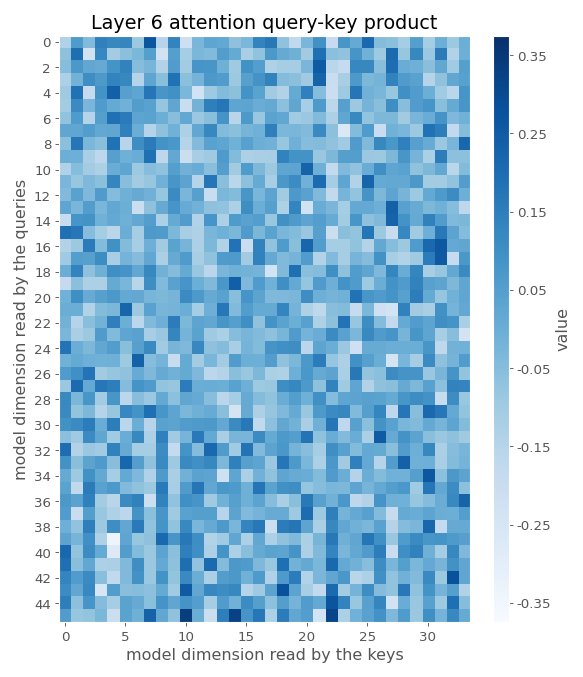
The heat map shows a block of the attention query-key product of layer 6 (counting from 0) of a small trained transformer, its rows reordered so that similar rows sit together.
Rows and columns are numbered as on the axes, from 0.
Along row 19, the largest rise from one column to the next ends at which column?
7
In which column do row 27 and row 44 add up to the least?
27
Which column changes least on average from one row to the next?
9
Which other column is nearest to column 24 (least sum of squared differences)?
29
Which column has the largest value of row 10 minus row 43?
20
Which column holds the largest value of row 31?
26
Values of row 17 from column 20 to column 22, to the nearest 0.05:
0.05 -0.15 -0.05
